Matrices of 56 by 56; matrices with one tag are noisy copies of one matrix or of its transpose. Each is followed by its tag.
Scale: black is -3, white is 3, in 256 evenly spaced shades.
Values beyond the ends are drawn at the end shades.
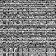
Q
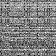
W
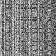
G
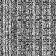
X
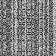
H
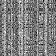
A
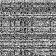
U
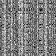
A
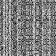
X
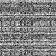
U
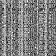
A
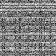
X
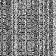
H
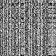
Q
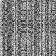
U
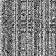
U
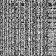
Q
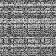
A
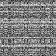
A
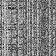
W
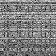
G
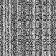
X
